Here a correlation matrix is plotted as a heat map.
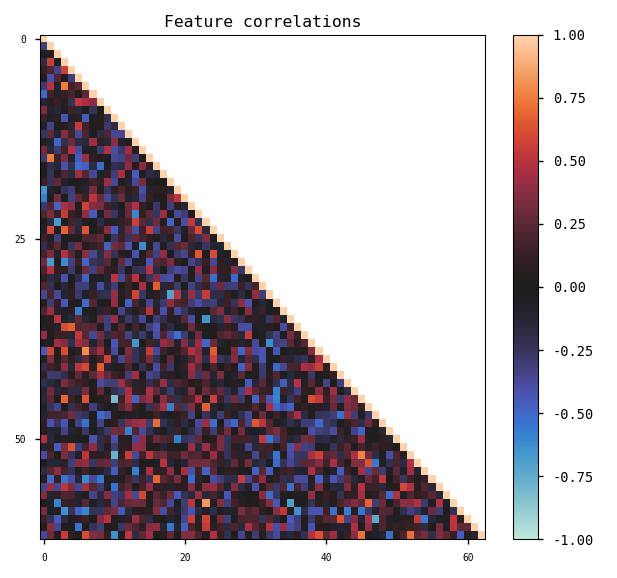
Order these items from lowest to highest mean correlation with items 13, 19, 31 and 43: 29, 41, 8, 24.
29, 24, 8, 41
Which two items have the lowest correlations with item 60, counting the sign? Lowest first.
47, 54
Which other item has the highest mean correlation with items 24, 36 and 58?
3
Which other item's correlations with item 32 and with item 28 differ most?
18
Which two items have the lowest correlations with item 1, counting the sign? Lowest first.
28, 55
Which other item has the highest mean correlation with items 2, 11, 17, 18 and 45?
38
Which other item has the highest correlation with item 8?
41
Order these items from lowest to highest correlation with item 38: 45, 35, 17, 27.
27, 35, 17, 45
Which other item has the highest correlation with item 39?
6
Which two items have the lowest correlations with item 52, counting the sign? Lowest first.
10, 33
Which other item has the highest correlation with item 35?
2
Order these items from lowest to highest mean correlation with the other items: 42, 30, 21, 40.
30, 42, 40, 21
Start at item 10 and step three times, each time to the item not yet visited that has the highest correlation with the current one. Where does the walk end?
16
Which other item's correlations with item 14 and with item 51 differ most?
57
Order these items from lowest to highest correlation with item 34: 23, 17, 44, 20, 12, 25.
17, 20, 12, 23, 44, 25
